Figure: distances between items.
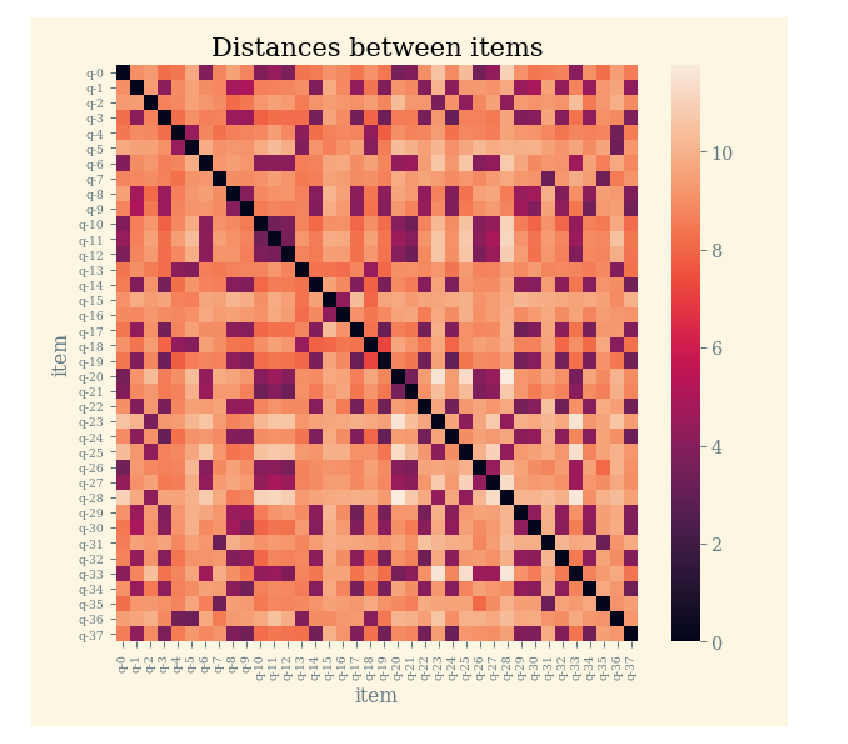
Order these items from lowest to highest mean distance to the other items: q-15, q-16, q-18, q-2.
q-18, q-2, q-16, q-15
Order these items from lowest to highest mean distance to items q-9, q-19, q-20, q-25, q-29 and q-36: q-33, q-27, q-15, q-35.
q-33, q-27, q-35, q-15
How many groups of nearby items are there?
6
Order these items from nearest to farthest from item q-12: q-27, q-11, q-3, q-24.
q-11, q-27, q-3, q-24
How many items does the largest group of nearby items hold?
14
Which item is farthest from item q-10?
q-28
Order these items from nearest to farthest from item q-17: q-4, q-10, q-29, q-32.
q-29, q-32, q-10, q-4
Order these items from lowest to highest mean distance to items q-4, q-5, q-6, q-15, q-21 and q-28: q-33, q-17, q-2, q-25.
q-33, q-2, q-25, q-17
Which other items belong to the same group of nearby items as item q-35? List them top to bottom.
q-7, q-31
